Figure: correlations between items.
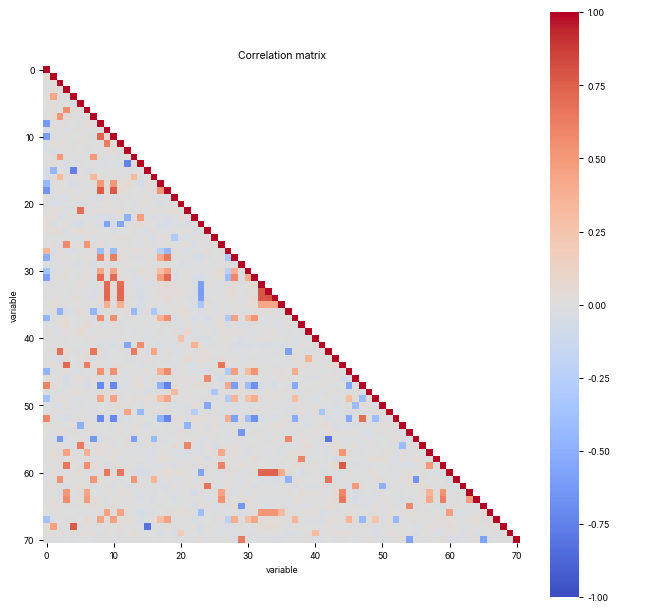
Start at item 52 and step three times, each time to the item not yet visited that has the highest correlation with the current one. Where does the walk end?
27
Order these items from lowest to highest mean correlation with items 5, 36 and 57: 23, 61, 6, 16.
61, 16, 23, 6
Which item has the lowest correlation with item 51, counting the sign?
14
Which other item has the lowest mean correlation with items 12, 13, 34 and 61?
55
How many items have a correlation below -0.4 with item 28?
3
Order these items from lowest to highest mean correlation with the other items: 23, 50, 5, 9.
23, 50, 5, 9
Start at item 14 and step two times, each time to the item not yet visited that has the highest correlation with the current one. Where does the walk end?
22
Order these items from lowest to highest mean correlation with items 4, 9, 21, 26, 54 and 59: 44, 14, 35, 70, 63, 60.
70, 14, 35, 60, 63, 44
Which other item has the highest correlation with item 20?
40
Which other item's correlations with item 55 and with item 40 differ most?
42
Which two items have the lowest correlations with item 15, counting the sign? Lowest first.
68, 4
